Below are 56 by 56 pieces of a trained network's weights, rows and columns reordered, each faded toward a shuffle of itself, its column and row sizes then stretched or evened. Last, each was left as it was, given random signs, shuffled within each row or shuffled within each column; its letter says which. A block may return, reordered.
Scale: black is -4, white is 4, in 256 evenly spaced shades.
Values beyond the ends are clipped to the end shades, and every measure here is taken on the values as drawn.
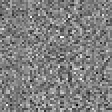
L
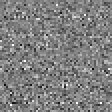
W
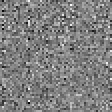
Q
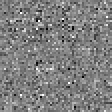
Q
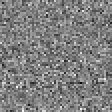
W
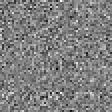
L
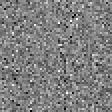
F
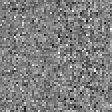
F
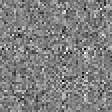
L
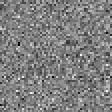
L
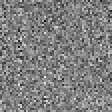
F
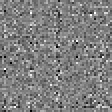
Q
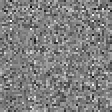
Q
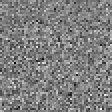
Q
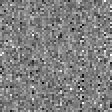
F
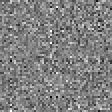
Q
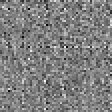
L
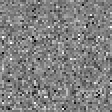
Q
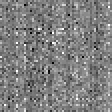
L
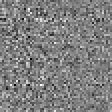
L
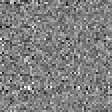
L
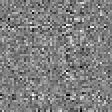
L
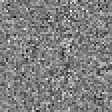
F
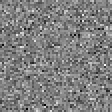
W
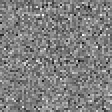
W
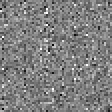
F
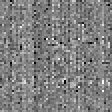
L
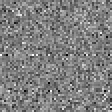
W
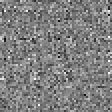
Q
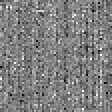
F
